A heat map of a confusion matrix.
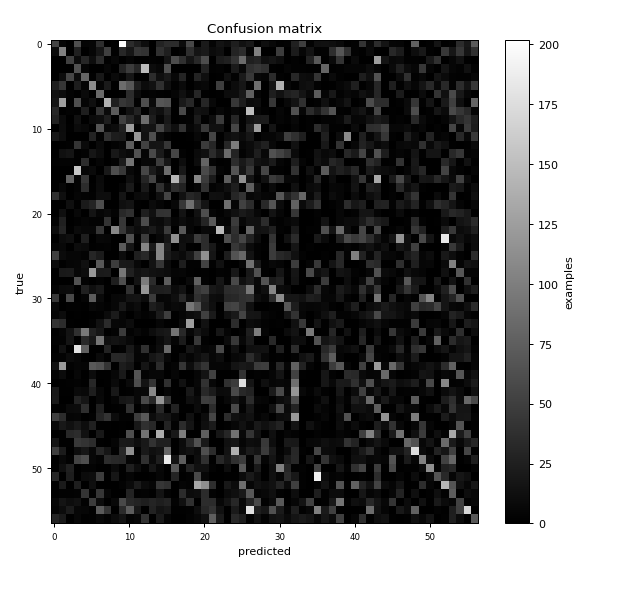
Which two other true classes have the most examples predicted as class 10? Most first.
48, 14
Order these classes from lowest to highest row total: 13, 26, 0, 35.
35, 26, 13, 0
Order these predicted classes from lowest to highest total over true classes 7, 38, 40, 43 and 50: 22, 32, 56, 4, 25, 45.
22, 4, 56, 45, 32, 25
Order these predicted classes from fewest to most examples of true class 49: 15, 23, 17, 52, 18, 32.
18, 23, 32, 52, 17, 15
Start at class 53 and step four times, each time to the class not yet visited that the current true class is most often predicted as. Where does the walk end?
51
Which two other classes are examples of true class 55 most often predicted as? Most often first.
26, 35
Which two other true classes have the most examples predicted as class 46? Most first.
23, 16
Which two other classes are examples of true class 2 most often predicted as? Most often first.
43, 25
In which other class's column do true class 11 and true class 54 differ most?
39
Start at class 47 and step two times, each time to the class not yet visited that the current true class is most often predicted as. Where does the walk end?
19
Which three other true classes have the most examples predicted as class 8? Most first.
22, 15, 26
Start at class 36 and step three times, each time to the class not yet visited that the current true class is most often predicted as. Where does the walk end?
24
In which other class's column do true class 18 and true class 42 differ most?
14
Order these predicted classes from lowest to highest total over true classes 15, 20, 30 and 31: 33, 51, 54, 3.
33, 51, 54, 3
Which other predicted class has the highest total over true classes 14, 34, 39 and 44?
32
